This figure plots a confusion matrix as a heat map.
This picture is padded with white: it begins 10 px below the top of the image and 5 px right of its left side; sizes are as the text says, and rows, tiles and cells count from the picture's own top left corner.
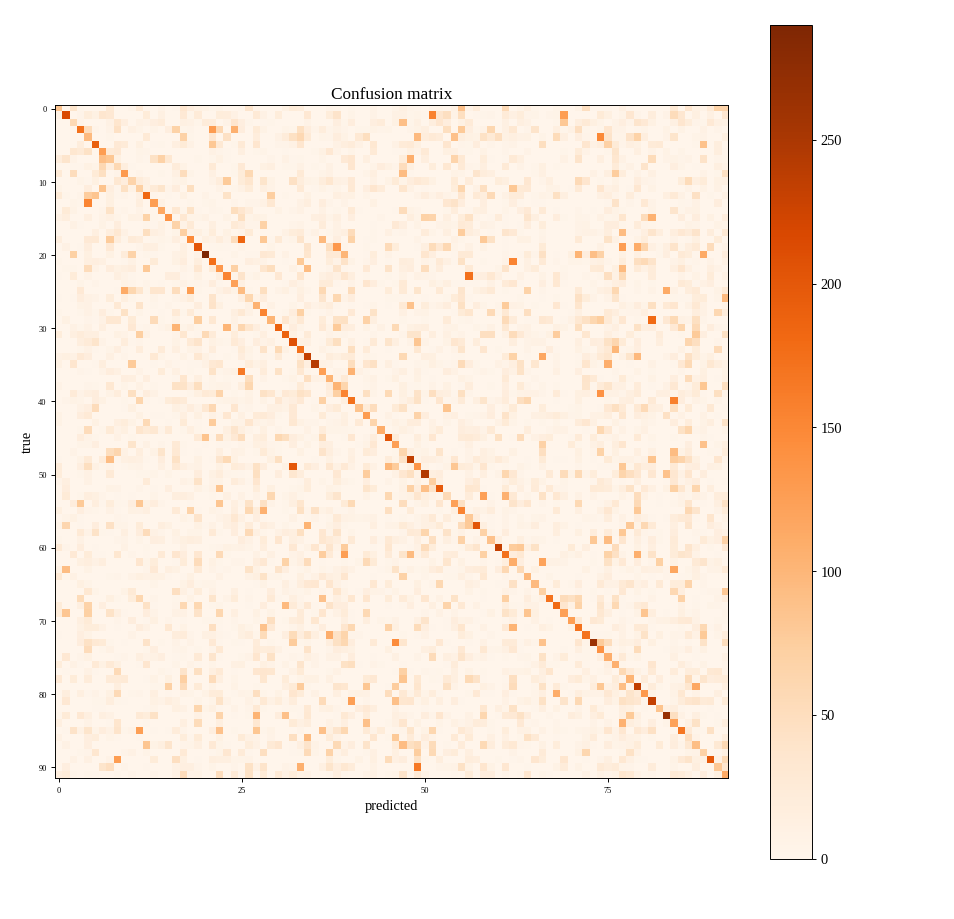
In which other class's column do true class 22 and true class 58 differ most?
34
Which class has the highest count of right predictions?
20
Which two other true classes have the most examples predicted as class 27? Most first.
83, 85
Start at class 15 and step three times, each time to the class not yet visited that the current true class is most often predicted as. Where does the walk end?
84
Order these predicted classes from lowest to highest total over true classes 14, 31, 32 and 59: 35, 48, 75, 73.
35, 48, 73, 75
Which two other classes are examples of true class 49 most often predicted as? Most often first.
32, 45
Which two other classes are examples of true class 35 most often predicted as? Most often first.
75, 10
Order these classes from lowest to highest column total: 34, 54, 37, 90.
90, 54, 37, 34
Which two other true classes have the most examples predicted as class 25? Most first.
18, 36
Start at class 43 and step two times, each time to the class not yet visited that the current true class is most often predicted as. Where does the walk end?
62
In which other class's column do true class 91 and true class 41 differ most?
53
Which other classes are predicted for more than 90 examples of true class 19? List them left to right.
38, 77, 79
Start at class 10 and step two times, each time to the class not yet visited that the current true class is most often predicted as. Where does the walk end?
56
